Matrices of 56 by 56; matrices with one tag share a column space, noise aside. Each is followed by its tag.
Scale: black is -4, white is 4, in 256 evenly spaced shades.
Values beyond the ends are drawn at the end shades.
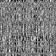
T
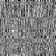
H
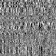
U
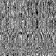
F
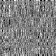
H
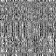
T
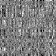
H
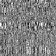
U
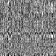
F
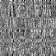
H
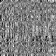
T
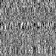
U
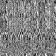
F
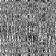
T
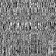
U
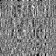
H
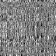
T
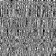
H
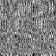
F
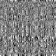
T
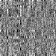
H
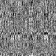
F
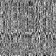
F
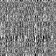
T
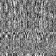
F
